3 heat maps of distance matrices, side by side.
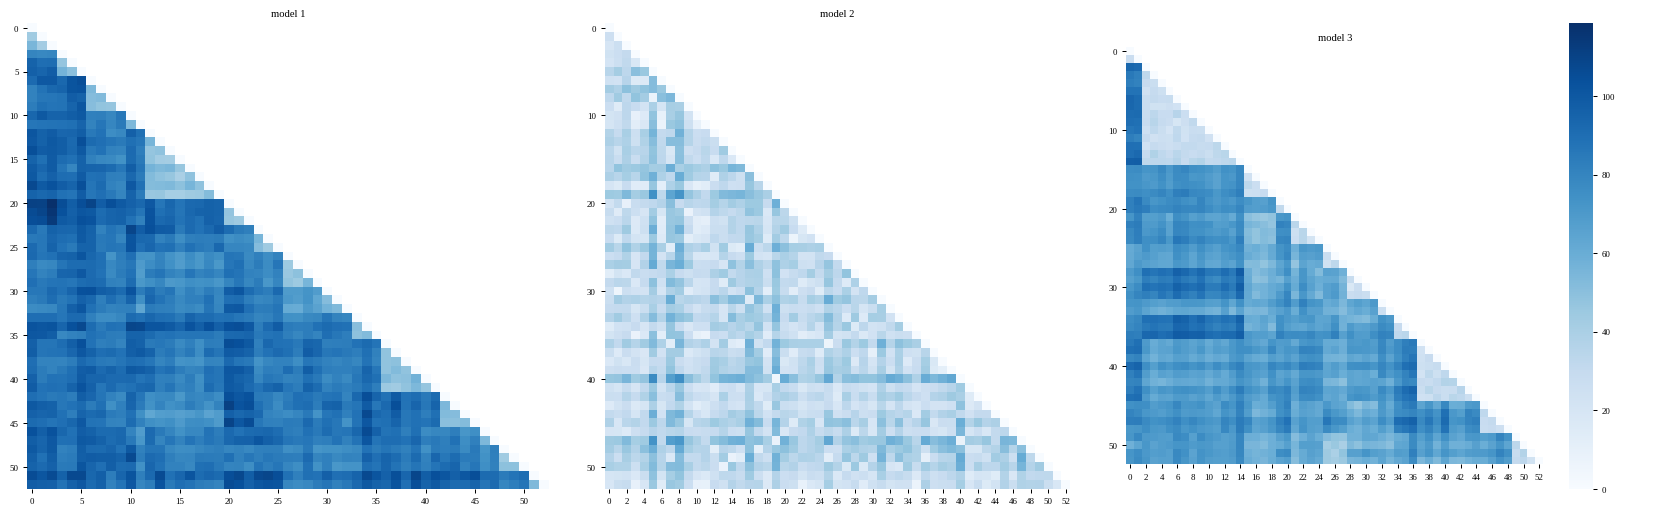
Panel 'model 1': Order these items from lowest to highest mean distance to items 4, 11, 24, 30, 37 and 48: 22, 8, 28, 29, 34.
29, 28, 22, 8, 34
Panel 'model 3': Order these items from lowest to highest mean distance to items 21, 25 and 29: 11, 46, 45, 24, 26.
26, 24, 45, 46, 11
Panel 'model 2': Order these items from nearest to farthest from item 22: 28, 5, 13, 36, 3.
3, 13, 28, 36, 5
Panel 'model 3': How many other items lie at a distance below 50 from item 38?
7
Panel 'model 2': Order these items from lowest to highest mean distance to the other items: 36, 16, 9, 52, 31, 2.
52, 9, 2, 36, 31, 16
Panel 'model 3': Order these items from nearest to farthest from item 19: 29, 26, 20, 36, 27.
20, 29, 27, 26, 36
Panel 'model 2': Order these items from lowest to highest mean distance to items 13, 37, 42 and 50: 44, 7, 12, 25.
12, 44, 25, 7
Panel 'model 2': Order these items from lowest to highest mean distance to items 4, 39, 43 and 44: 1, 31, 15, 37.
37, 1, 15, 31
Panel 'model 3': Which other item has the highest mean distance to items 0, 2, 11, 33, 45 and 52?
36
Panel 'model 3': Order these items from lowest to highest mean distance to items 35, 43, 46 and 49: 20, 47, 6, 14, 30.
30, 47, 20, 6, 14
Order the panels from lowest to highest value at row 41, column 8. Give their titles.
model 2, model 3, model 1
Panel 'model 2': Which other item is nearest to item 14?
49
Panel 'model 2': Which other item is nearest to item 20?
2
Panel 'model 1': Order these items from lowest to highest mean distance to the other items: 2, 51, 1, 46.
46, 1, 2, 51
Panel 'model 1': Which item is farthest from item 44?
34
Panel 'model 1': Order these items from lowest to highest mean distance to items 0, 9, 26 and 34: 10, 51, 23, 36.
23, 36, 10, 51
